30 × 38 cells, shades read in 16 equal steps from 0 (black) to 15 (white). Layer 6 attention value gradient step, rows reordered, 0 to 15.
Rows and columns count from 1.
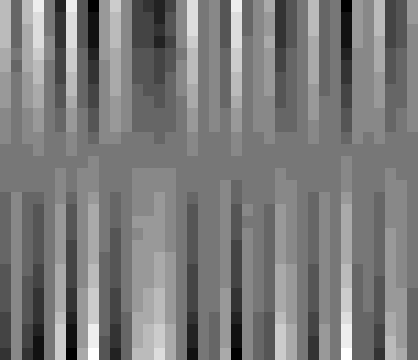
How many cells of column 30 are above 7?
14
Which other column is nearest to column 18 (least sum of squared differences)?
4
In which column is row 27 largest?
32
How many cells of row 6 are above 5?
29
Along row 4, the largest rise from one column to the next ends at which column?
7
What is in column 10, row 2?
9
